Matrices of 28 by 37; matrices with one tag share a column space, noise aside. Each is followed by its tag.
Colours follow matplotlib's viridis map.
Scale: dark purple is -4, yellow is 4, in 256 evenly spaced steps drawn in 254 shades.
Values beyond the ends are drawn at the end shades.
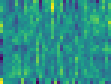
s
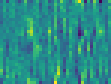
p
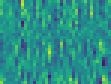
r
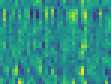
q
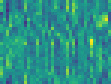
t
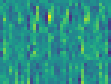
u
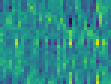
t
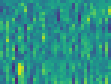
u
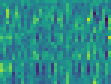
u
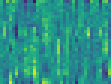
p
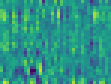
q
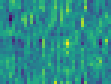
t
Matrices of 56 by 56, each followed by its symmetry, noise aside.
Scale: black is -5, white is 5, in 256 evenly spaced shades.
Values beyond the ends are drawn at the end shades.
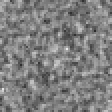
same after a half turn.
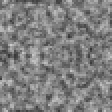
mirrored top to bottom.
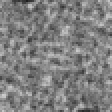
same after a half turn.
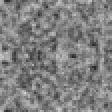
mirrored top to bottom.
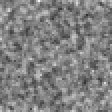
same after a half turn.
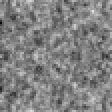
mirrored top to bottom.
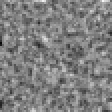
antisymmetric.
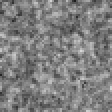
symmetric.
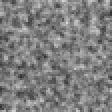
antisymmetric.
